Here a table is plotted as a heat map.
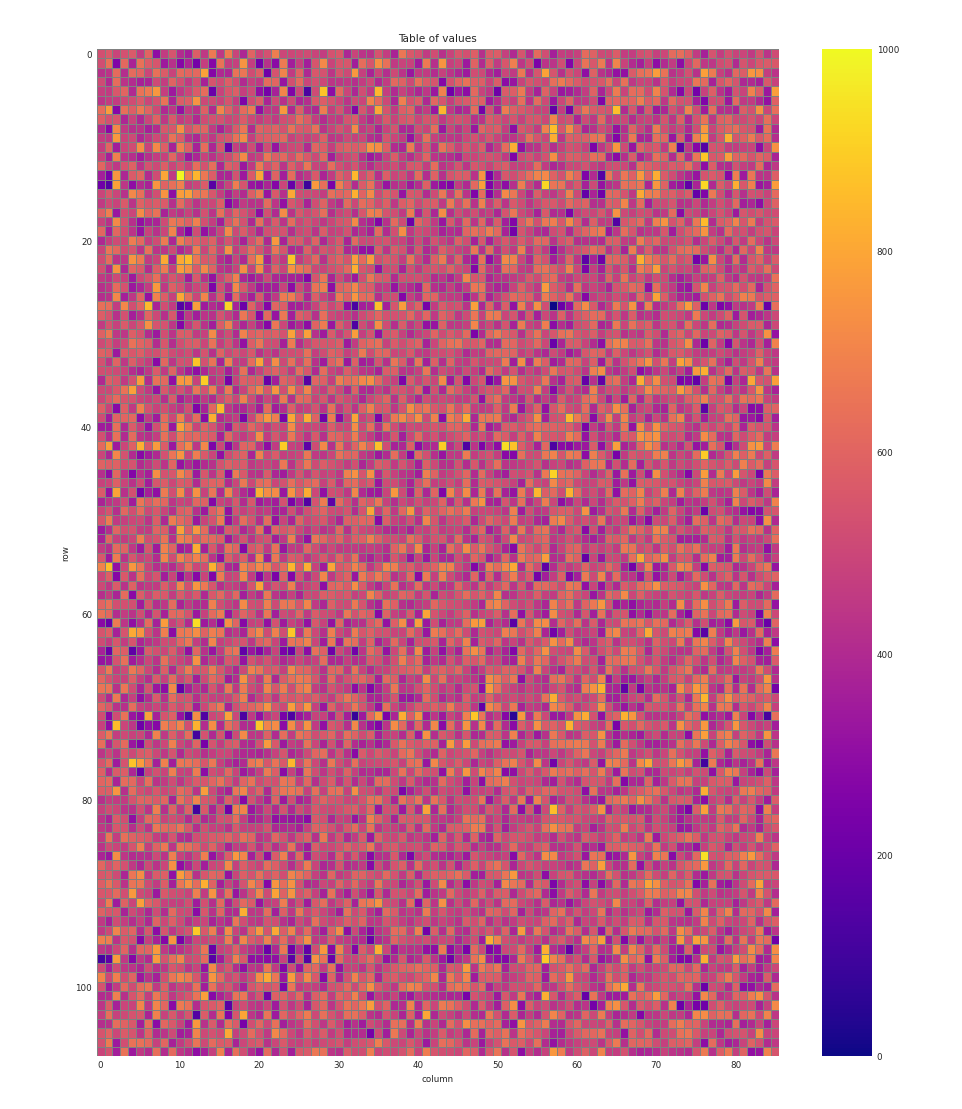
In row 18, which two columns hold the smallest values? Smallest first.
65, 39
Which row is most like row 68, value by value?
95
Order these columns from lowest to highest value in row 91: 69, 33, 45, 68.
68, 45, 69, 33
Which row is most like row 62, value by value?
76
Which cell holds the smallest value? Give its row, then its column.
27, 57
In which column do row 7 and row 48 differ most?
26
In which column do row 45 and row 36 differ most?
57
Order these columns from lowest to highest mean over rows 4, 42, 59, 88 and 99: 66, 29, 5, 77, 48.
48, 66, 29, 77, 5
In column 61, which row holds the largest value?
71
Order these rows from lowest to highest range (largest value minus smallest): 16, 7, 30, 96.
7, 16, 30, 96
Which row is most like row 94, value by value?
33
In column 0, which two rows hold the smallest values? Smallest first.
97, 14
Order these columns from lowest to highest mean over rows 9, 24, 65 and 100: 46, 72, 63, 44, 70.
72, 63, 44, 70, 46
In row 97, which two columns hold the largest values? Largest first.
56, 76
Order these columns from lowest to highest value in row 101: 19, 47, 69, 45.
45, 19, 47, 69
